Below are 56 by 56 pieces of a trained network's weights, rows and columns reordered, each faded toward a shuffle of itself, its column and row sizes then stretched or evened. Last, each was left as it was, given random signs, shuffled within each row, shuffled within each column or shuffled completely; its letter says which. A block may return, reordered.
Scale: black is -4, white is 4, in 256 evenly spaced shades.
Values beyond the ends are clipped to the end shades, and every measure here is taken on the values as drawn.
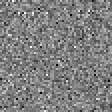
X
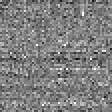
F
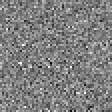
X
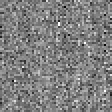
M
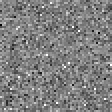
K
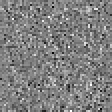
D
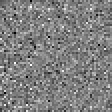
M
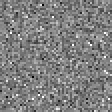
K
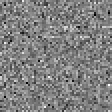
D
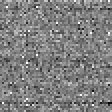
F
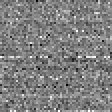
X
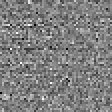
F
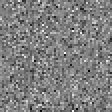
M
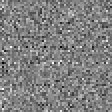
D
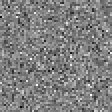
K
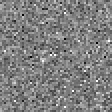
M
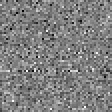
X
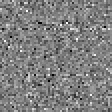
X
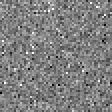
K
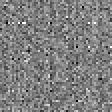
F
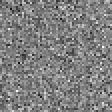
D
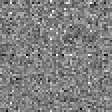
F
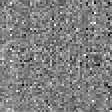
F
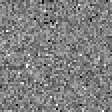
K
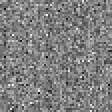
M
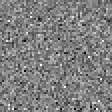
X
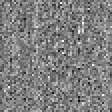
M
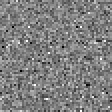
X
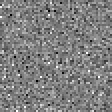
K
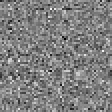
F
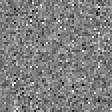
M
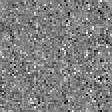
M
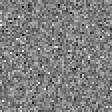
K
